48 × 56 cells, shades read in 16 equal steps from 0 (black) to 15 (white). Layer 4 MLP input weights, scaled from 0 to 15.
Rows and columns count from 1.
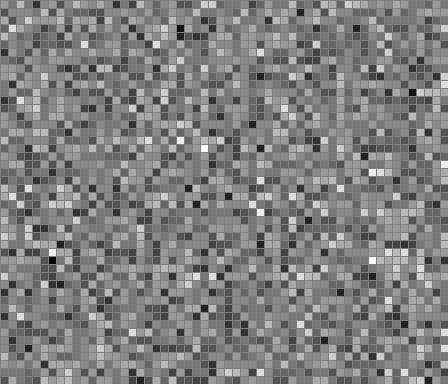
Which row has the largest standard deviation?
35
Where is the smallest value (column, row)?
7, 33
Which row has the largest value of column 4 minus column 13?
3
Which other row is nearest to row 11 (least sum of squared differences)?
21
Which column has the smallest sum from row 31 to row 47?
29
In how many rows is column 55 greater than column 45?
22
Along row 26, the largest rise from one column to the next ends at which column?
26
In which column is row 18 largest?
23
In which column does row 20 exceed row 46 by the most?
54
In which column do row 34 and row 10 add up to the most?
37
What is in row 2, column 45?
6
